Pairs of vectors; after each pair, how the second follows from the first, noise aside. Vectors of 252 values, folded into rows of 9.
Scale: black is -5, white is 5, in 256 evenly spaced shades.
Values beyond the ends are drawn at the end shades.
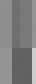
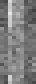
wrapped around.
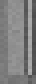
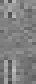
wrapped around, negated, partly zeroed.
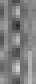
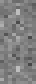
wrapped around, negated, partly zeroed.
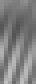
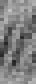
wrapped around, negated.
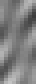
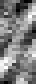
reversed, negated, scaled up.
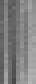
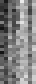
reversed, negated, scaled up.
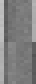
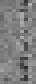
wrapped around, negated, partly zeroed.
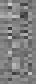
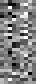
negated, scaled up.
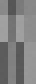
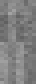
negated, shrunk.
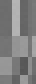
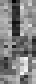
negated, scaled up.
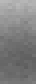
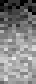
negated, scaled up.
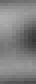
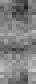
wrapped around.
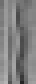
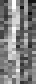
reversed, negated, scaled up.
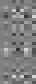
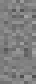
negated, shrunk.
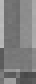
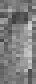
wrapped around.
